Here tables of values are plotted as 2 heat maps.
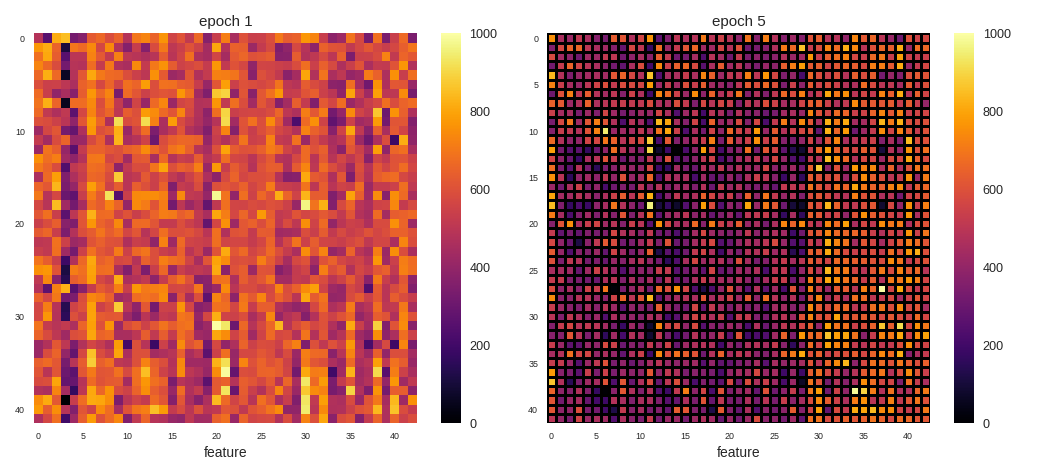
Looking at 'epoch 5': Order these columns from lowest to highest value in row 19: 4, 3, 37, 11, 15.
3, 4, 15, 37, 11
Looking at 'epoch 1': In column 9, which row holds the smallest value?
17
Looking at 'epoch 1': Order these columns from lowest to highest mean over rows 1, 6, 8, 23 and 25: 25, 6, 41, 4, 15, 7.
4, 15, 25, 7, 41, 6
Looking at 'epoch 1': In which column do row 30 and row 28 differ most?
30
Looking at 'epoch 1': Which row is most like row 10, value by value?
34
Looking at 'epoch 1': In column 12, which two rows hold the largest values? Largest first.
9, 36
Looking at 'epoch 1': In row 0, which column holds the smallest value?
1
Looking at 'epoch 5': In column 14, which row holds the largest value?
27
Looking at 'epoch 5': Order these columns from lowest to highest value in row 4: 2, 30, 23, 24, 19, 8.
2, 19, 23, 30, 8, 24
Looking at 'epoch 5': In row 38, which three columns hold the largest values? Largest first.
34, 35, 30
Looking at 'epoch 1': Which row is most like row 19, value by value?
24
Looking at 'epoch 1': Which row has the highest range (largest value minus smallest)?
39
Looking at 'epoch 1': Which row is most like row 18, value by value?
37
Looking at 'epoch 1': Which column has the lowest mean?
3
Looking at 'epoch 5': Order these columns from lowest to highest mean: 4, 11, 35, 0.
4, 11, 0, 35
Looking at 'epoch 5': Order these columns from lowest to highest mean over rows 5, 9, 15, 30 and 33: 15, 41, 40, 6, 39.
15, 6, 41, 39, 40
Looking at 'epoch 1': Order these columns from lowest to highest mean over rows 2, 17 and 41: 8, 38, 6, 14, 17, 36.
36, 17, 14, 38, 8, 6
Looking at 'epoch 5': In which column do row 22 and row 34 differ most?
28
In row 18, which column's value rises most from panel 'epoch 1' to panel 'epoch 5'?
17
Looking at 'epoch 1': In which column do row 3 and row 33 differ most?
13
